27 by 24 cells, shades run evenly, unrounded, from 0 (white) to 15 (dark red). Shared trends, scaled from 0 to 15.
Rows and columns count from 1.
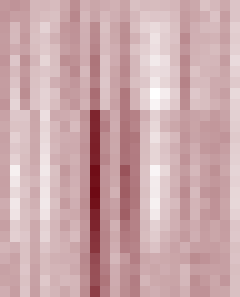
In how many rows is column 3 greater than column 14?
10
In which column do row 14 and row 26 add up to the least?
5
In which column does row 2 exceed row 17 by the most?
2
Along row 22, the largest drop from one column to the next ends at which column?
11
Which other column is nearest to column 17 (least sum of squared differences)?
15
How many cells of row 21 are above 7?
4
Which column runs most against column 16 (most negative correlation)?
19
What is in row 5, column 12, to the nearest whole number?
5
